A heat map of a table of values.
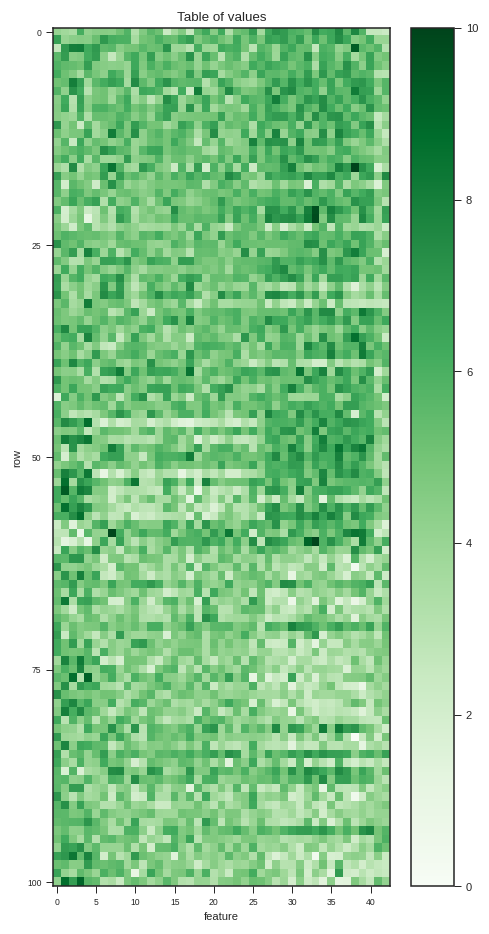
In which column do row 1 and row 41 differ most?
6
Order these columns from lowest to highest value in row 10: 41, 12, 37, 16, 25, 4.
41, 4, 12, 16, 37, 25
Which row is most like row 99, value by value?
86
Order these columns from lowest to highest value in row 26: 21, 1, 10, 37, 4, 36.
21, 36, 1, 10, 37, 4
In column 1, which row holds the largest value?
54
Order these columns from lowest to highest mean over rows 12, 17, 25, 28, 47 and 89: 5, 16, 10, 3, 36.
5, 10, 16, 3, 36
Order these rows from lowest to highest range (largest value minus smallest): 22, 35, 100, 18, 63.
35, 18, 63, 100, 22
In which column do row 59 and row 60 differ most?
7
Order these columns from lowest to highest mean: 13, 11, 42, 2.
42, 11, 13, 2
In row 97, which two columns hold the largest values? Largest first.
2, 4
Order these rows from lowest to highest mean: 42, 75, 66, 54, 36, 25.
66, 75, 54, 36, 25, 42
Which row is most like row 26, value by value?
36
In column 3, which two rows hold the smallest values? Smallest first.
59, 87
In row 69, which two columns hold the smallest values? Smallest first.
38, 27
